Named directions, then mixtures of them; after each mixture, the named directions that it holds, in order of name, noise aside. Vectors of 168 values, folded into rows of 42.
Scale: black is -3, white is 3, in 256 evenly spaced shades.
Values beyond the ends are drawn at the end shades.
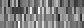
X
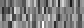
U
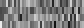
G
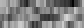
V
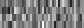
U.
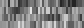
V, X.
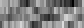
V.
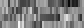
V, X.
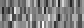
U.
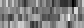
G, V.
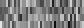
G.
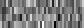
G, U.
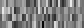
U.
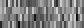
G, X.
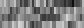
V.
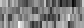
G, V.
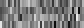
G.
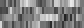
G, V.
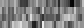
U, V.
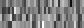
U.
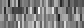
X.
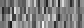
U.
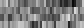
G, V.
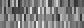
X.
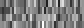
U.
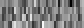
U, V.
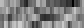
V.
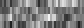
U, V.
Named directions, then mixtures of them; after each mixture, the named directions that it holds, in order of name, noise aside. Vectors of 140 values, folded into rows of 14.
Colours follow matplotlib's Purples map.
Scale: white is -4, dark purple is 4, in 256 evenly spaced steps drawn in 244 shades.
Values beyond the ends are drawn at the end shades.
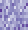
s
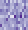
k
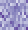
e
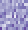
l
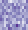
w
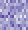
e, k.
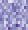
w.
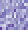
l.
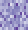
e, k.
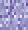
k, s.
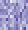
k, w.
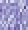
k, s, w.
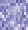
e.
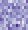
w.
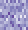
e, k.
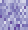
e, s, w.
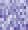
e, l, s.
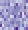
e, k.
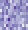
s, w.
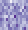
k, w.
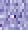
k, l.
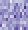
e, k, w.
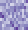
e, l.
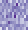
e, l, w.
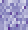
s, w.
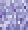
l, s, w.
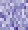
e, l.
